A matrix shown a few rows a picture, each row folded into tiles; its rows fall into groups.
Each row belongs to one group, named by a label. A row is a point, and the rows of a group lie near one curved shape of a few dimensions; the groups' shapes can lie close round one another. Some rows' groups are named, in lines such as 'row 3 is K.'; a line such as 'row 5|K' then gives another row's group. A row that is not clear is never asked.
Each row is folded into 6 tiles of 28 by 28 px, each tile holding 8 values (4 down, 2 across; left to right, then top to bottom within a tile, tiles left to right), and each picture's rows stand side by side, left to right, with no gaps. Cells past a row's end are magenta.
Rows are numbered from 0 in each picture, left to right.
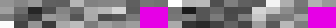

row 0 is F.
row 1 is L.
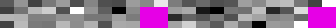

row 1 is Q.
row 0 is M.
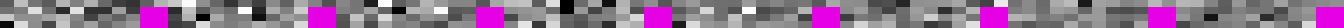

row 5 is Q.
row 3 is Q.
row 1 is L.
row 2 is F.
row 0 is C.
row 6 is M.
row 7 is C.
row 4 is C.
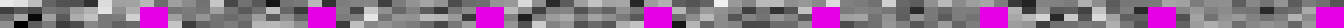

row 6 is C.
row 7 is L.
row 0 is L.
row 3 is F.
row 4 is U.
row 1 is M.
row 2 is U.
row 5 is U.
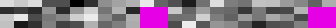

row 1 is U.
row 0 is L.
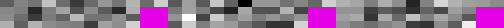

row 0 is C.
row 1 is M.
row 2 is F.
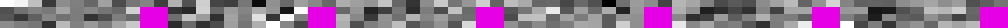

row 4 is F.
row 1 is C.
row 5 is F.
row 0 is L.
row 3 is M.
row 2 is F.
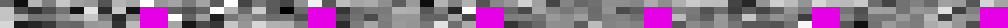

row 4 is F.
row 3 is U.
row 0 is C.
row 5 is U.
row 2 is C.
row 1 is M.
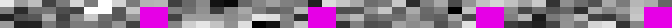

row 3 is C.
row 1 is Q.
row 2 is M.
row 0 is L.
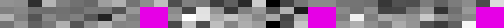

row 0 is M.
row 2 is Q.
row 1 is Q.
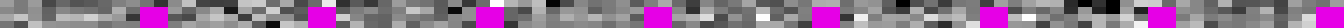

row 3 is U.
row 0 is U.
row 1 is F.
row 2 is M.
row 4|C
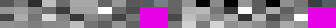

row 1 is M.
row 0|F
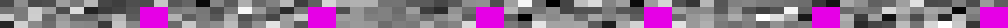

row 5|M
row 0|C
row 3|F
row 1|M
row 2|L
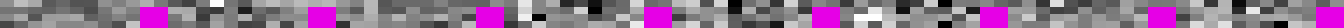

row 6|M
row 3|L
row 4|Q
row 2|U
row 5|Q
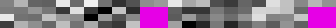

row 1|L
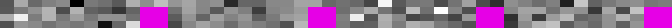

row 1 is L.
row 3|L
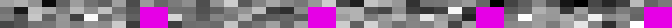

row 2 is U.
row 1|M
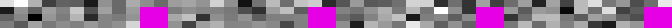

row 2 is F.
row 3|F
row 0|L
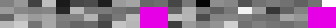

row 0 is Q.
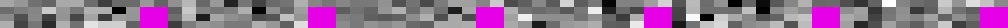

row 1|L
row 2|C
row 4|L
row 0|M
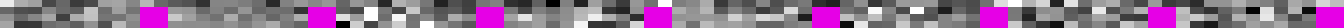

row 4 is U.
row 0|L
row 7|C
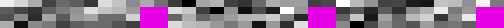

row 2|L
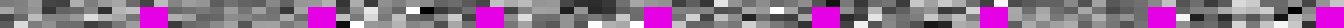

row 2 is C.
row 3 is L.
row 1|C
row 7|M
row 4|F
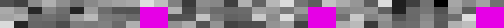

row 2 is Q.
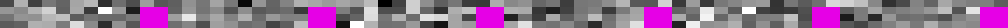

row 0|F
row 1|M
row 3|Q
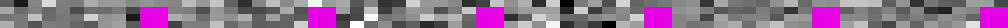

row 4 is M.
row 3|Q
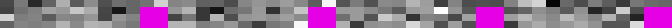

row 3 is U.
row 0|M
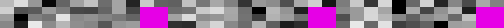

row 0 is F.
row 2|Q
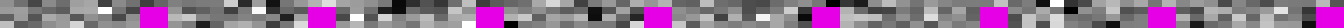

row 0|F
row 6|F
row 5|C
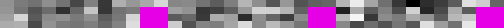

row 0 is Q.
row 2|L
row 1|F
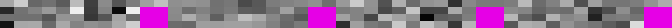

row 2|C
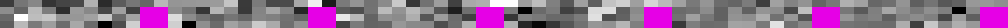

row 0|Q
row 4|C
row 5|M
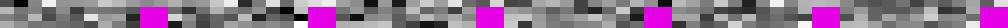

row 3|U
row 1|M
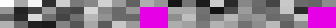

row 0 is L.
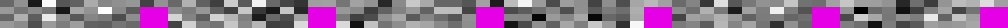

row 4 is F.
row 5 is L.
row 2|F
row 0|F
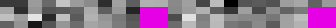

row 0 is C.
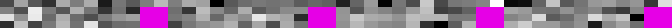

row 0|C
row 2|Q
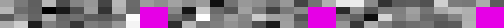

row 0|Q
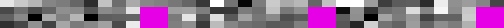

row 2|L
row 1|F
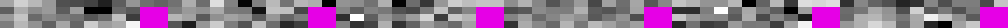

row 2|L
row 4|M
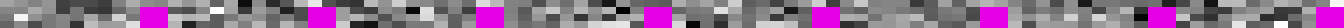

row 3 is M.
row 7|M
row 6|U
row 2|C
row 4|M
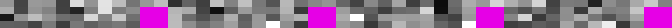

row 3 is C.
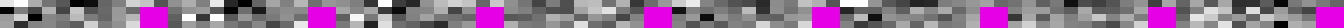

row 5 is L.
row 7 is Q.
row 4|L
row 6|Q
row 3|F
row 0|L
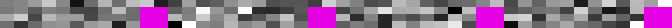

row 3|M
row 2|M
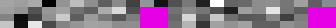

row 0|F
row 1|F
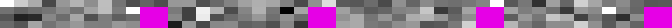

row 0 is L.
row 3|F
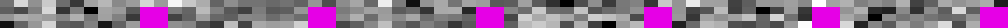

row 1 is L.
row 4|F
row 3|Q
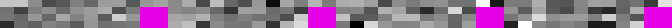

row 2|F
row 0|U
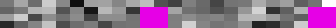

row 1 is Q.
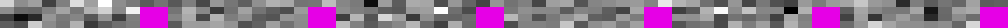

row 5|L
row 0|L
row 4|M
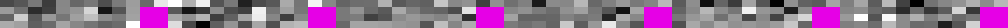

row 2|C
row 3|M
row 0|Q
